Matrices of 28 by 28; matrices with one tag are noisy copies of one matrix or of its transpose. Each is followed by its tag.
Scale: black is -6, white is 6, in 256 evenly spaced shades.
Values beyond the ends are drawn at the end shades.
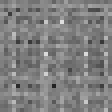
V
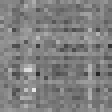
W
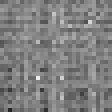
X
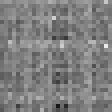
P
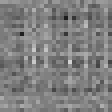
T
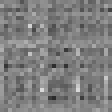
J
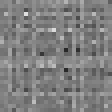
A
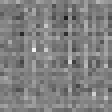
T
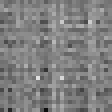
X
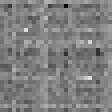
J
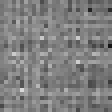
X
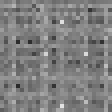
V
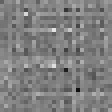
A
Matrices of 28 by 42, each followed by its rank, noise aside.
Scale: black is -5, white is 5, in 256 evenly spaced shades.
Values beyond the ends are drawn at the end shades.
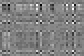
one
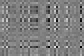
one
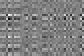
one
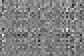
four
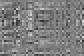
three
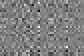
three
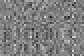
six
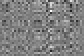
three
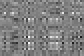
two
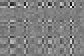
one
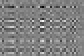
one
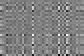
one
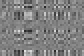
one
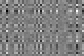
one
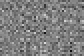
six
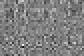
six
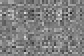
four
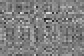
four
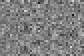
six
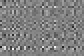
two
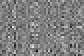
four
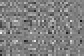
three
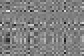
two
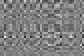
two
